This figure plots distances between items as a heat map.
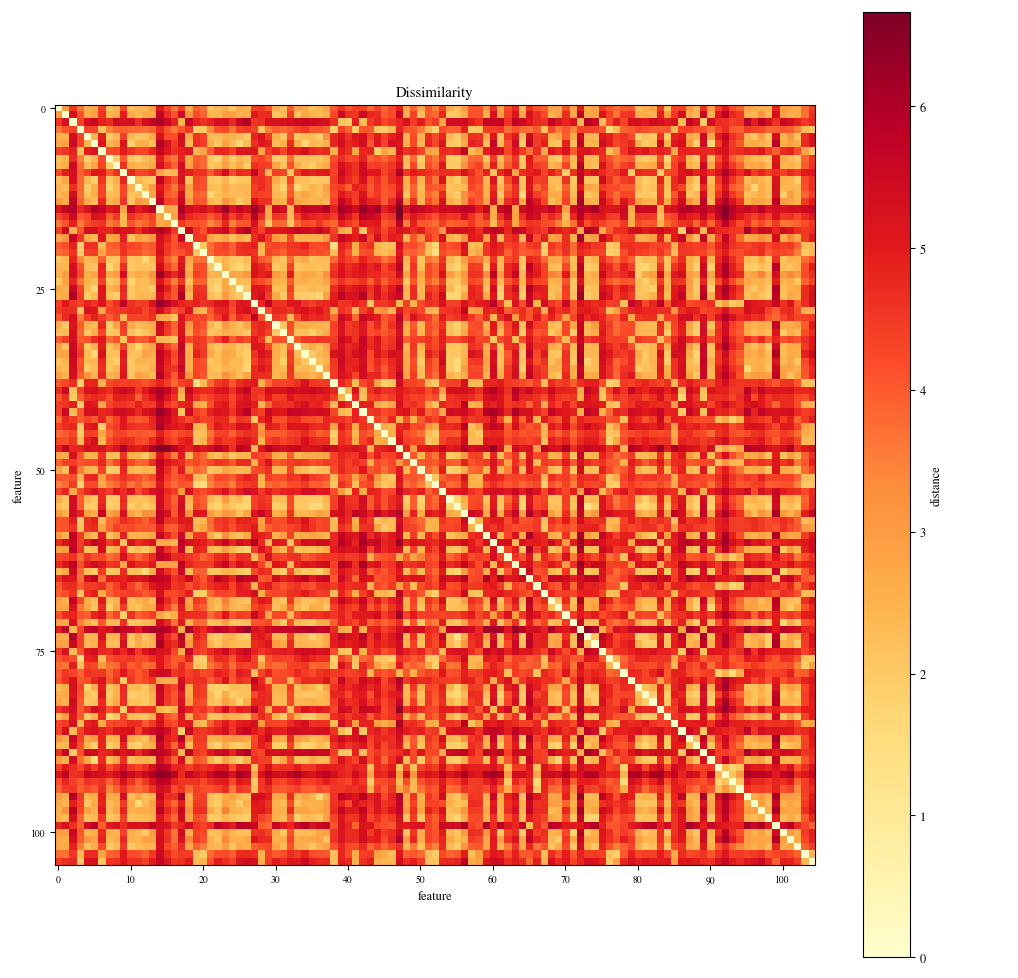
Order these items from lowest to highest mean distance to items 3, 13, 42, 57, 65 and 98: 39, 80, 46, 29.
46, 80, 29, 39
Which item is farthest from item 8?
72
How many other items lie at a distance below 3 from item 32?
10
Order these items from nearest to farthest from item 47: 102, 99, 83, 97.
102, 99, 97, 83
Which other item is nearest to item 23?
80
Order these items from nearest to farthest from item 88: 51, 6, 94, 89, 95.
95, 94, 51, 6, 89
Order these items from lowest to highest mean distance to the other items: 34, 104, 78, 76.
34, 76, 78, 104
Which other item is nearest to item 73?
55
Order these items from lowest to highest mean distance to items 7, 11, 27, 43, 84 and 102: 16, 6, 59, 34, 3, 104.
34, 59, 3, 16, 6, 104
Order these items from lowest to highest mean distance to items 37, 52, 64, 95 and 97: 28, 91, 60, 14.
28, 91, 60, 14
